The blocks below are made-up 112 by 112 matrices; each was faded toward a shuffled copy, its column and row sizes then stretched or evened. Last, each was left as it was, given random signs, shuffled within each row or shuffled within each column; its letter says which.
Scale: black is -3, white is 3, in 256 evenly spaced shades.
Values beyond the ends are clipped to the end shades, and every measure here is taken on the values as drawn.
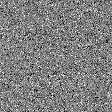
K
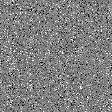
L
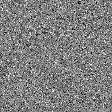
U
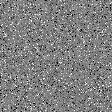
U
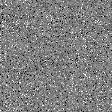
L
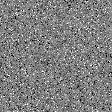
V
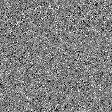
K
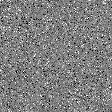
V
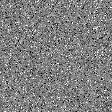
U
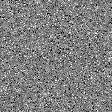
V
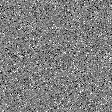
K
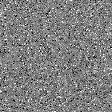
L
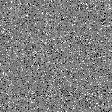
L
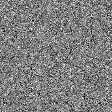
U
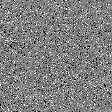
U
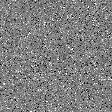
L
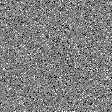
L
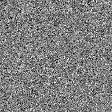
U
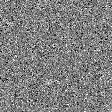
K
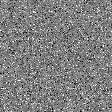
K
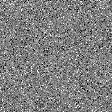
L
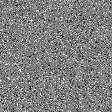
U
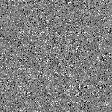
L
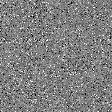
L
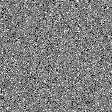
V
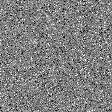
V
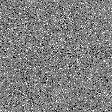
K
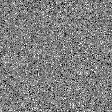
L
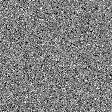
K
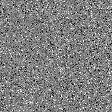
V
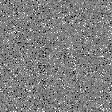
L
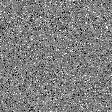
K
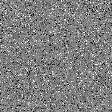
U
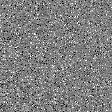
L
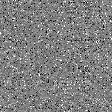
L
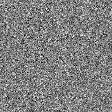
U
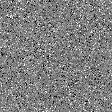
V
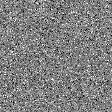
U
